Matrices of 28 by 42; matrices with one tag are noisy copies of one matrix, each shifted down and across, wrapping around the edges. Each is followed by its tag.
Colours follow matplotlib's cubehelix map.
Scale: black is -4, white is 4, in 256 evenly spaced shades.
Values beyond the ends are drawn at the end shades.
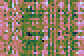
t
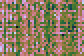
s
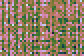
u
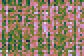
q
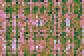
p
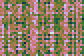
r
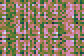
r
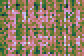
p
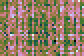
q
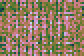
u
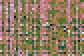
u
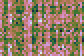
p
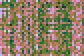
s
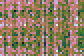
p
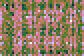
p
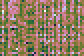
u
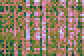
q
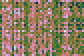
s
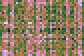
q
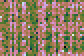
p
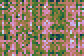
s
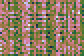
r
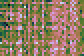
t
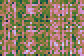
s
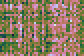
t
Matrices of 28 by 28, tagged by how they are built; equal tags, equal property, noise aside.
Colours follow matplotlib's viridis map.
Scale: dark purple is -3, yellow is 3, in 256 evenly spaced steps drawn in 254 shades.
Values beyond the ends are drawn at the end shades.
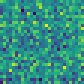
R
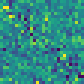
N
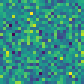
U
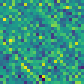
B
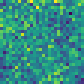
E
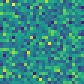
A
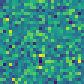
A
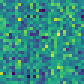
U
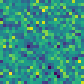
B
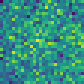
E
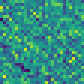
B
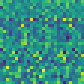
R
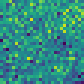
E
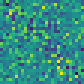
N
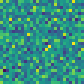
R
